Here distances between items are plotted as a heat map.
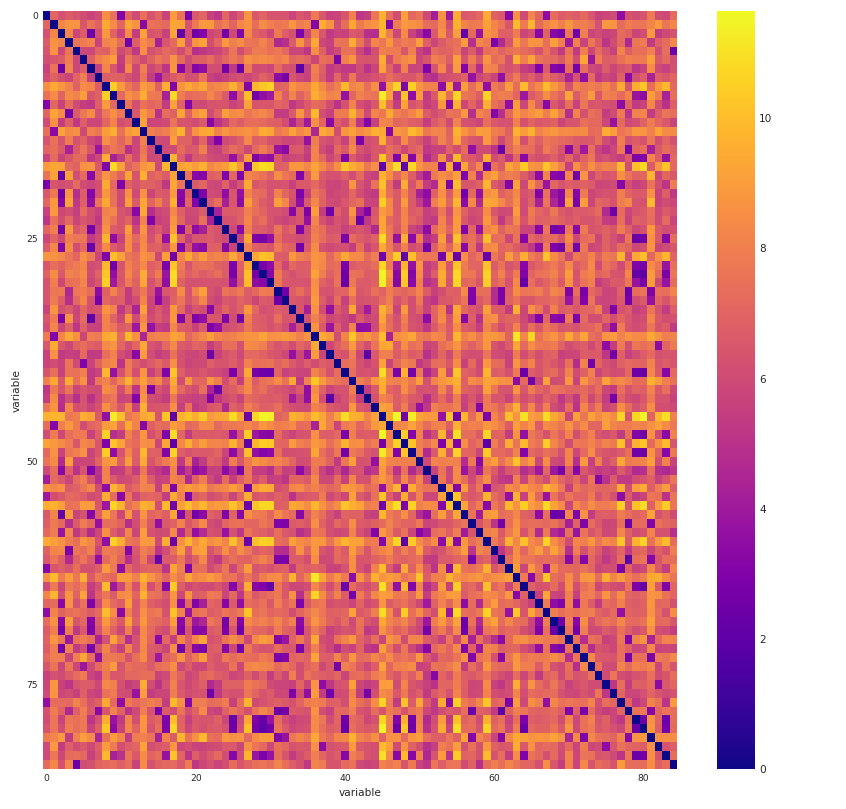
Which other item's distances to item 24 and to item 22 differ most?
68
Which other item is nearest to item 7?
32
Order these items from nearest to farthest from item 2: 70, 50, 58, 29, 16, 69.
69, 58, 50, 16, 29, 70
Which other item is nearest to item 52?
74
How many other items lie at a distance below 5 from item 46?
3
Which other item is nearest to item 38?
43
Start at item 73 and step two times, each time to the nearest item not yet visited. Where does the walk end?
5
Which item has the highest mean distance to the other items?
45
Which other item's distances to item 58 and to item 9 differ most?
50
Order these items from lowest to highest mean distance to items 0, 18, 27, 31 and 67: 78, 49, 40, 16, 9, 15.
78, 15, 16, 40, 49, 9
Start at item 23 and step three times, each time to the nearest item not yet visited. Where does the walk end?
35
